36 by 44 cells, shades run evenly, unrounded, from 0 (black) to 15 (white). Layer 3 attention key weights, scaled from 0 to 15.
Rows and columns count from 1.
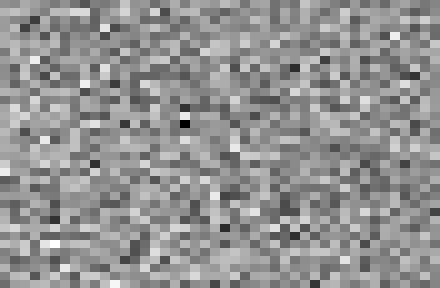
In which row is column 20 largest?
35
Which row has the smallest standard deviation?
1
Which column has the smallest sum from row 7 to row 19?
19
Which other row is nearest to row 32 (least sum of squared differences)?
12
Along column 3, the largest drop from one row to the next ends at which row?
33
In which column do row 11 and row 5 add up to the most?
40
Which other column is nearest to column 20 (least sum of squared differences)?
27
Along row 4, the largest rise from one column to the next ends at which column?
11
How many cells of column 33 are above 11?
5
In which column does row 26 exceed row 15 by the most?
26
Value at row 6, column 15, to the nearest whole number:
10
